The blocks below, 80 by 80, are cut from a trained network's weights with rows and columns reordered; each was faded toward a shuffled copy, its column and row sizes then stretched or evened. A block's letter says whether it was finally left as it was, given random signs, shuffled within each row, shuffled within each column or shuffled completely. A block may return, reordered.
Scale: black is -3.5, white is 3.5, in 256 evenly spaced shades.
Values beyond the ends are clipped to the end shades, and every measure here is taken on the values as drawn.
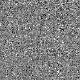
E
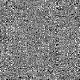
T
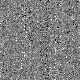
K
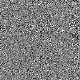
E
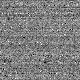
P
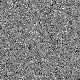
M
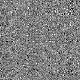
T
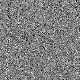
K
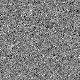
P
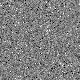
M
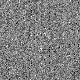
K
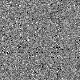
E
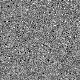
P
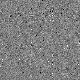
E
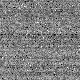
P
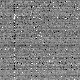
T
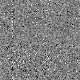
E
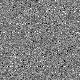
P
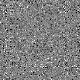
T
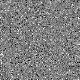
E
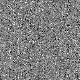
K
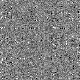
T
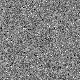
M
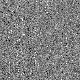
K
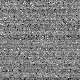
P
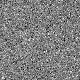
M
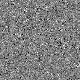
P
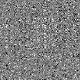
T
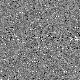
P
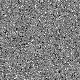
M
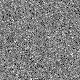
M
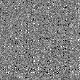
T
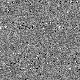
P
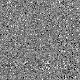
E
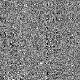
T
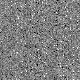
K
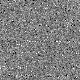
P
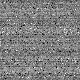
P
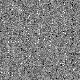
K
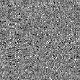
T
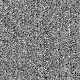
K
